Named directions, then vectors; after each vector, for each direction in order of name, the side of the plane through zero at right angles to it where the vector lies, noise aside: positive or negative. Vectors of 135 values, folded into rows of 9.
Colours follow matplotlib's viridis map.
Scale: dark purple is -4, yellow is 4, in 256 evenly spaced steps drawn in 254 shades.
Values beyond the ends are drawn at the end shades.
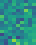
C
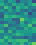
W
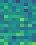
negative, positive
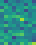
negative, positive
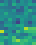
positive, positive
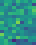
negative, negative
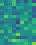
positive, positive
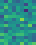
negative, positive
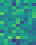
negative, negative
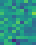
negative, negative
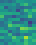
positive, negative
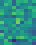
negative, negative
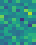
positive, negative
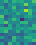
positive, negative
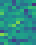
negative, negative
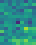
positive, positive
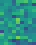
negative, negative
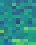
positive, positive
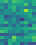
positive, negative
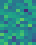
negative, positive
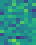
positive, positive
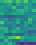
negative, negative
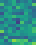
positive, positive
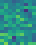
negative, positive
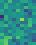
negative, positive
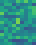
negative, negative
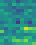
positive, positive
